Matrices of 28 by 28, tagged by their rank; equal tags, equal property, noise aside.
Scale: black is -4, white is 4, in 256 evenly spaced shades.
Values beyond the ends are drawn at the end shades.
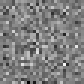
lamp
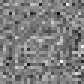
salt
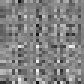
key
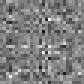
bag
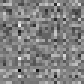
bag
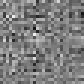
bag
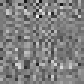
bag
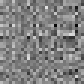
key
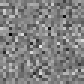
salt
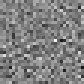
salt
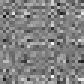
key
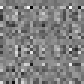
key
